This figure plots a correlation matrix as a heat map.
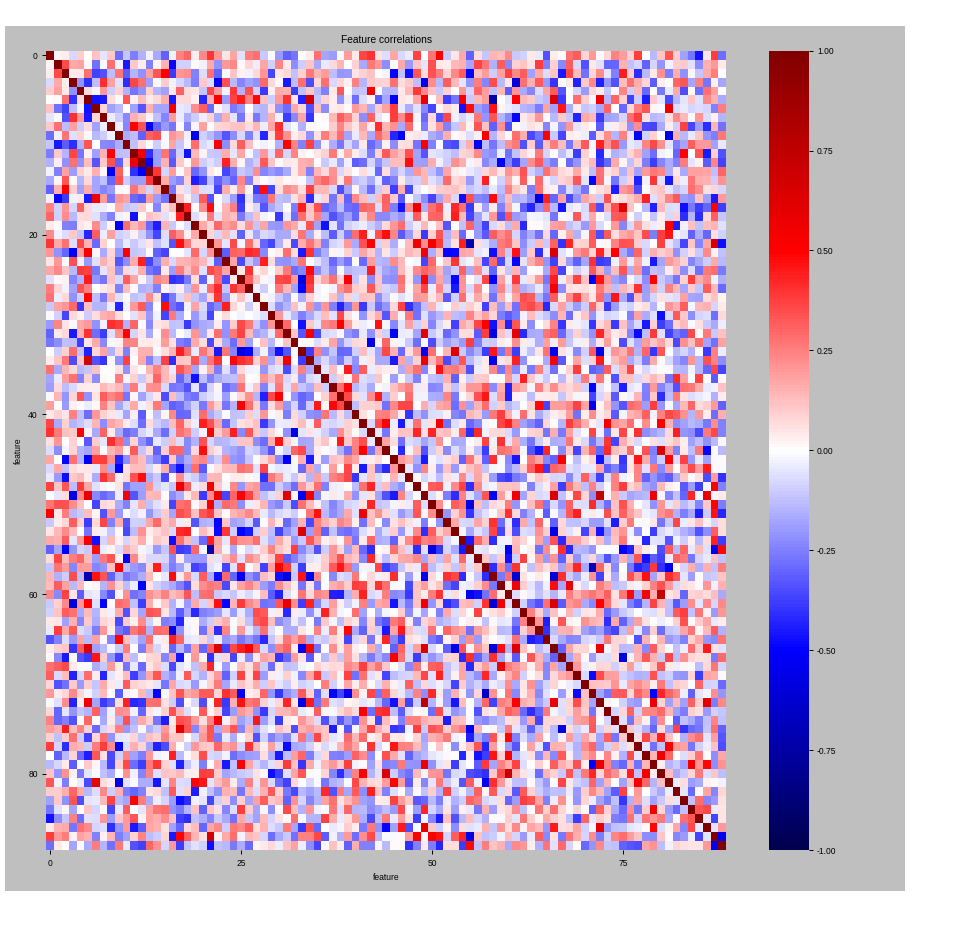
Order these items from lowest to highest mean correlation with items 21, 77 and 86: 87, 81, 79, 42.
79, 81, 87, 42
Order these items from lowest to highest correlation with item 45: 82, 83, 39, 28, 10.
10, 82, 28, 39, 83
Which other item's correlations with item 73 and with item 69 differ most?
44
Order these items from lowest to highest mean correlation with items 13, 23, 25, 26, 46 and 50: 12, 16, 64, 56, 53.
16, 53, 12, 56, 64
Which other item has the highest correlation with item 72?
49
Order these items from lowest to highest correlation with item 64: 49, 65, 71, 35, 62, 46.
65, 71, 49, 62, 35, 46
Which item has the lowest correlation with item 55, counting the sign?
21
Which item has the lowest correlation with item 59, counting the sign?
12
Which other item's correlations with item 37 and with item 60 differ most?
80
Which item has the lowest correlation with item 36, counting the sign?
19
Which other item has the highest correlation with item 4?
42
